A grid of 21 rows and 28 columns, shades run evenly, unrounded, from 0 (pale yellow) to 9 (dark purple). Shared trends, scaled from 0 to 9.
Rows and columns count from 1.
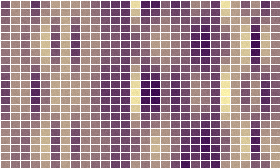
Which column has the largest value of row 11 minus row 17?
16
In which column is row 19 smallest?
25
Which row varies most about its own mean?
12
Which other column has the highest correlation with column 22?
19
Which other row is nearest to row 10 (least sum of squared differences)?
2
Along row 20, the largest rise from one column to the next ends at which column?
26
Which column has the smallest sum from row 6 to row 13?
23
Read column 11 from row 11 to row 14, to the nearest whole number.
7 7 7 7
